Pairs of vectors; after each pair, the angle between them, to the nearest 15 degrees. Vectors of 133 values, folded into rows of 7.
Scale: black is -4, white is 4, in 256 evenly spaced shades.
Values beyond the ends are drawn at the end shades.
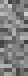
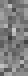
60 degrees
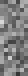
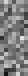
120 degrees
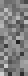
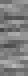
90 degrees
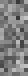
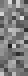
105 degrees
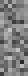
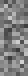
150 degrees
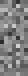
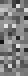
15 degrees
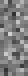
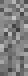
90 degrees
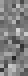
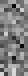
45 degrees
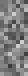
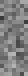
90 degrees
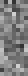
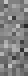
90 degrees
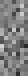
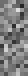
135 degrees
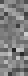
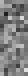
90 degrees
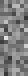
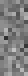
120 degrees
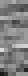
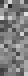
75 degrees
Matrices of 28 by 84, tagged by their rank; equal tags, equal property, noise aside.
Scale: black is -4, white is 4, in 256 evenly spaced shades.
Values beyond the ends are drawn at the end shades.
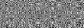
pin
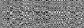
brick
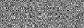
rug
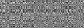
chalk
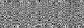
rug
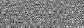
pin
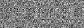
rug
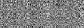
rug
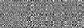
pin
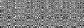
chalk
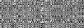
brick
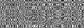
chalk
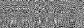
pin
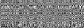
brick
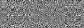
pin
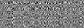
brick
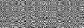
brick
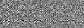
pin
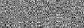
rug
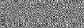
brick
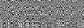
brick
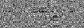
pin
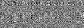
rug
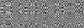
chalk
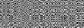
chalk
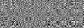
pin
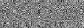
rug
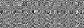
brick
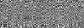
pin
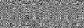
brick
